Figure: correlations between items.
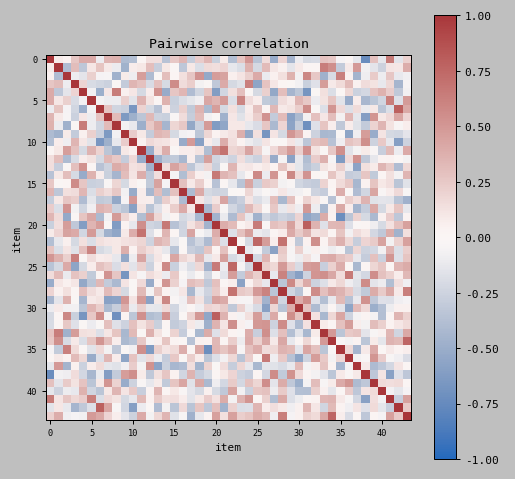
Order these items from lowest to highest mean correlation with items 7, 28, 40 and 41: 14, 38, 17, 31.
38, 17, 31, 14
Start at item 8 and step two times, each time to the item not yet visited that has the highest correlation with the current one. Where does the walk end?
13
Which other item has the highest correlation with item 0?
41
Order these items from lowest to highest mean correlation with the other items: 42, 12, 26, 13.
12, 42, 13, 26
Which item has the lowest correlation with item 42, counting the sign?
10
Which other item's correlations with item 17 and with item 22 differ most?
28
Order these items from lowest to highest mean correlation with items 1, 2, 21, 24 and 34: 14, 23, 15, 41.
23, 15, 14, 41
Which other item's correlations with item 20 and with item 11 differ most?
3
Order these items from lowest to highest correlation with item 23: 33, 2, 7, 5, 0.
7, 33, 2, 0, 5
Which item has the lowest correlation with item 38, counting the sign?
0
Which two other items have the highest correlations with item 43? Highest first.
34, 28
